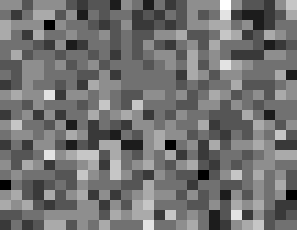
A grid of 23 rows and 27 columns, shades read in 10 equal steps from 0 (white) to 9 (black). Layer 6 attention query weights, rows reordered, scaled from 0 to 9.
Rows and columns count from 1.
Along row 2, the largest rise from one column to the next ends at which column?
22
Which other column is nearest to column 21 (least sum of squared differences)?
4
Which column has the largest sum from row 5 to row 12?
25
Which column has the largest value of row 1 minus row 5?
14
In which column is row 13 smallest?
2
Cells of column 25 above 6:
5
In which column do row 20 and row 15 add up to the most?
27
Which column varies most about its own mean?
21
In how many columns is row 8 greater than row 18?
10
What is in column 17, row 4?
3
